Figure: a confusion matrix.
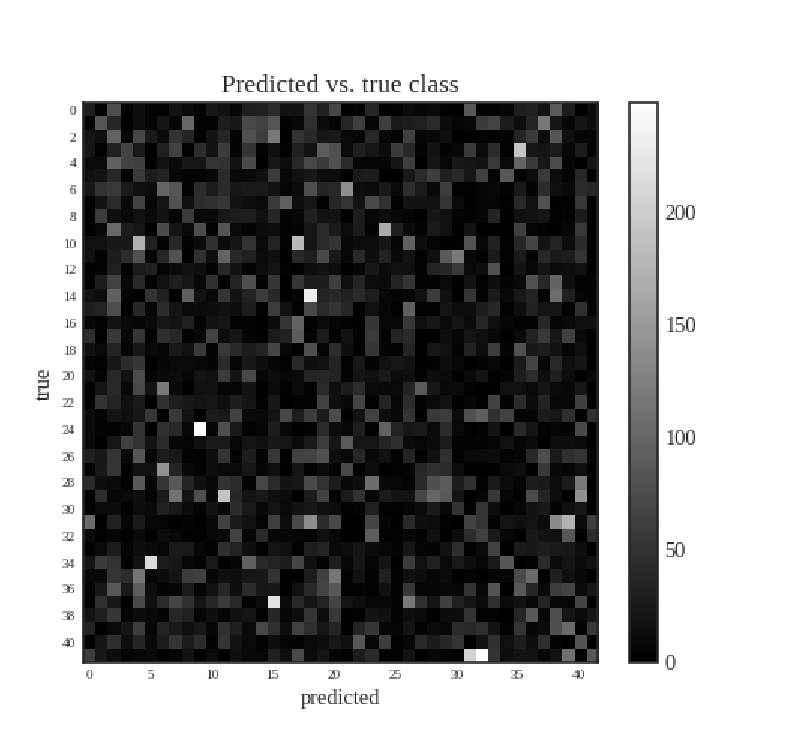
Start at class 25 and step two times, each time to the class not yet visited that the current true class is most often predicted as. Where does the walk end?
6
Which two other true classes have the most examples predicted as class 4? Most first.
10, 35
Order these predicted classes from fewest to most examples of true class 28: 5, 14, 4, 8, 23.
5, 8, 14, 4, 23
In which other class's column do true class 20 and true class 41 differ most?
32
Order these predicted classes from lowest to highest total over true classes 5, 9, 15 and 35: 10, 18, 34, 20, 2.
10, 34, 18, 20, 2
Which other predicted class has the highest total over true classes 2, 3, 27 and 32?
35
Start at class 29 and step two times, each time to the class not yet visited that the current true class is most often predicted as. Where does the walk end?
30
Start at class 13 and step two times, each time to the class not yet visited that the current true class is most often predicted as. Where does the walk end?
36
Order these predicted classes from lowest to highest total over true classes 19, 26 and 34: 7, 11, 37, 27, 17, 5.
27, 7, 11, 37, 17, 5
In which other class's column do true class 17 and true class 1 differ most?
8
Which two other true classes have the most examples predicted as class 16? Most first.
7, 23
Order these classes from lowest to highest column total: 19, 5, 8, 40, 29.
5, 8, 29, 40, 19
